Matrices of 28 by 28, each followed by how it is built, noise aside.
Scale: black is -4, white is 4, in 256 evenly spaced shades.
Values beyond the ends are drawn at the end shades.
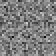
repeating columns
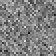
Toeplitz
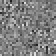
block diagonal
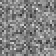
repeating rows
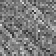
Toeplitz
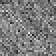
Toeplitz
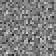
repeating rows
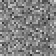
repeating rows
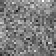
smooth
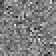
block diagonal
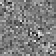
block diagonal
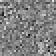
block diagonal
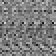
repeating columns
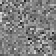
block diagonal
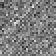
Hankel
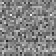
repeating columns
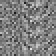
repeating rows
